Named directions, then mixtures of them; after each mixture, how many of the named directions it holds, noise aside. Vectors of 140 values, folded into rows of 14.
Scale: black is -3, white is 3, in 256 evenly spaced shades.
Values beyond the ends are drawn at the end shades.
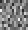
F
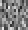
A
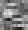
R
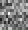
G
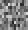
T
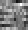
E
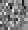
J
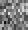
one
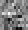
two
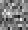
four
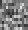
three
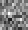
two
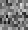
one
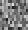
four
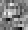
one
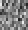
three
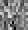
four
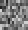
four
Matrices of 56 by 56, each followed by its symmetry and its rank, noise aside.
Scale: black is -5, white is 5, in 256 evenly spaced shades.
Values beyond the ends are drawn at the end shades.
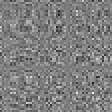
no symmetry, rank four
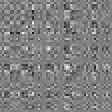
symmetric, rank three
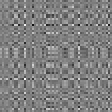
no symmetry, rank two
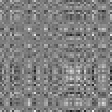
symmetric, rank two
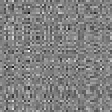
no symmetry, rank four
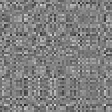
no symmetry, rank four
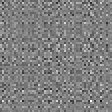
no symmetry, rank three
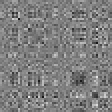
symmetric, rank four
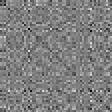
symmetric, rank three
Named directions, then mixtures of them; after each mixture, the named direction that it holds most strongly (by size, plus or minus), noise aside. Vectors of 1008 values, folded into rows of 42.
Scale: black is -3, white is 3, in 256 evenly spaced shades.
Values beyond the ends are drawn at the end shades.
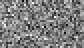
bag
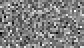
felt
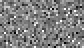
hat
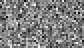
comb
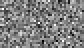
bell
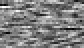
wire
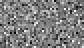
hat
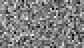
bag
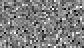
hat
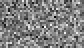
bag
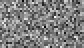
bag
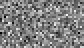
felt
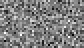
bell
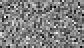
felt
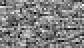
wire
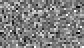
felt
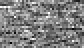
wire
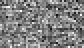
comb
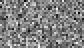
comb
